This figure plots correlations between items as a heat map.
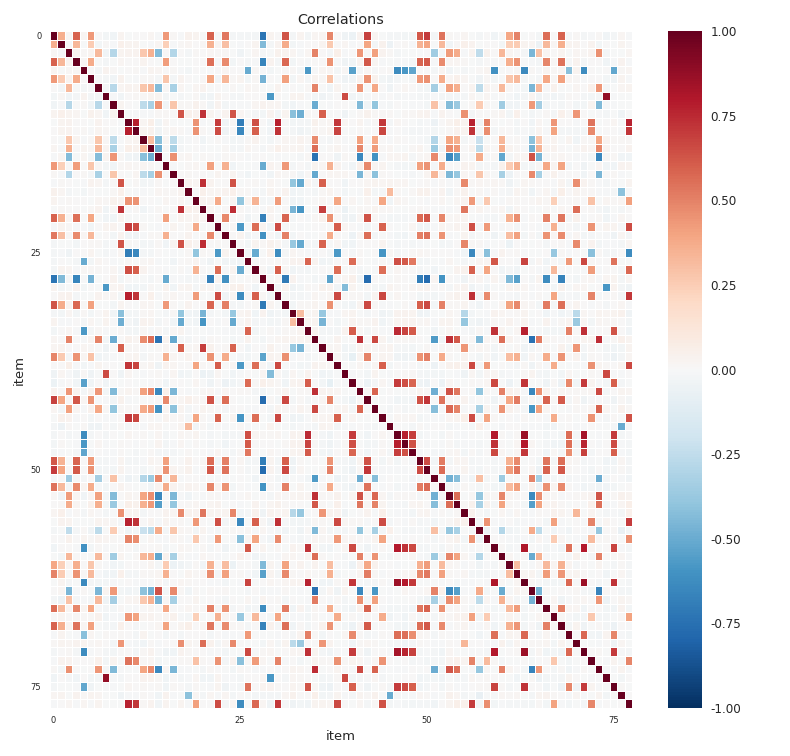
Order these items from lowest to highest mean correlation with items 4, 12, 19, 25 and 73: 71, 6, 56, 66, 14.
14, 71, 56, 66, 6
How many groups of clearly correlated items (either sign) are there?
7
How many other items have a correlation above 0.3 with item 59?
10
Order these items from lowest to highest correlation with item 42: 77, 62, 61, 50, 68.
77, 61, 62, 68, 50
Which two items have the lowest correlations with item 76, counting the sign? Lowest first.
45, 18
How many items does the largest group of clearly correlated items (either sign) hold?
18
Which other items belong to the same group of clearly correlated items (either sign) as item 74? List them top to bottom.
7, 29, 39
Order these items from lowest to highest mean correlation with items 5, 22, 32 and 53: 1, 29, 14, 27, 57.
14, 57, 29, 1, 27
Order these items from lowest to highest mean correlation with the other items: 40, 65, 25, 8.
25, 8, 65, 40
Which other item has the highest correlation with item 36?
20
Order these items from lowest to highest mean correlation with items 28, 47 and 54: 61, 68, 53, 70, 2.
68, 61, 70, 2, 53
